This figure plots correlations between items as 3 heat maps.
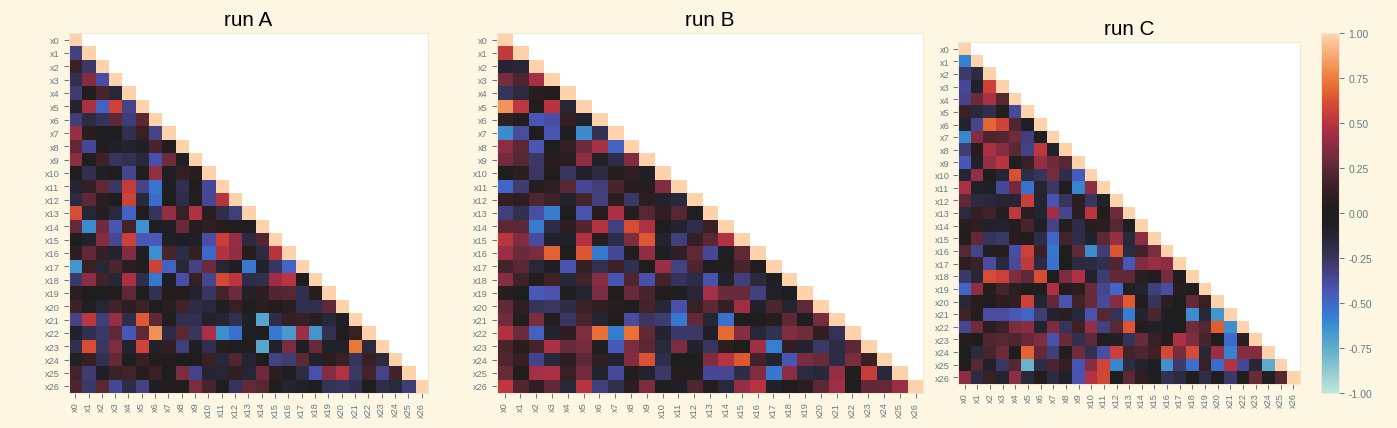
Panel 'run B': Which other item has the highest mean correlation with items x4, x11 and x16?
x23
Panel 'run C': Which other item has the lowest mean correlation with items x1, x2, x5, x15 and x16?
x25
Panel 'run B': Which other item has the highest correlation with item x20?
x15
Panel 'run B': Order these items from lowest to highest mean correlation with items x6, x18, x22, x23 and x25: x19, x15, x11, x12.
x12, x11, x15, x19
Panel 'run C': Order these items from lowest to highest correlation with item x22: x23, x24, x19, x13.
x23, x19, x24, x13
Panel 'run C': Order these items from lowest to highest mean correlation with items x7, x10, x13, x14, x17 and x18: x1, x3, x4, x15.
x15, x3, x1, x4
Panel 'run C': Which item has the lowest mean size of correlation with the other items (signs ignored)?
x14
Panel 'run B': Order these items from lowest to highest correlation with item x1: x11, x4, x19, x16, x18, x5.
x11, x4, x19, x18, x16, x5
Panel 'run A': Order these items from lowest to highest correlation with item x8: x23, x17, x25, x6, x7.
x23, x17, x7, x6, x25
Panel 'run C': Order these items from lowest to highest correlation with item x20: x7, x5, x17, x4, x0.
x0, x17, x4, x7, x5
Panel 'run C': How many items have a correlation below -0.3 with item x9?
5
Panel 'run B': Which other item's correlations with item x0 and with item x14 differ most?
x21
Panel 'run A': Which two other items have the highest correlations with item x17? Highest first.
x6, x22
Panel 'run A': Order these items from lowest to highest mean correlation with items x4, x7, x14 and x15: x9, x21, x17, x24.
x21, x17, x24, x9
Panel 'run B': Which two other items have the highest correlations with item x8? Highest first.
x22, x14
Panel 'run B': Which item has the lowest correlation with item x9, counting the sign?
x18
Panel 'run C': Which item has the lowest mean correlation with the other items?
x21
